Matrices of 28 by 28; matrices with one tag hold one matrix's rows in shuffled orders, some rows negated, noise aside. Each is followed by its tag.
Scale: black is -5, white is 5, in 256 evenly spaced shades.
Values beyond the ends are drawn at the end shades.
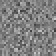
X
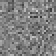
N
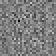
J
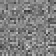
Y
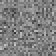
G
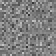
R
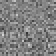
Y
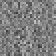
X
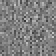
J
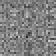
Y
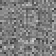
G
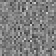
J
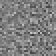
N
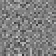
X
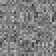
G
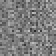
N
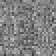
G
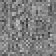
R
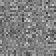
Y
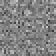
Y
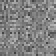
Y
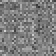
G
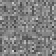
G
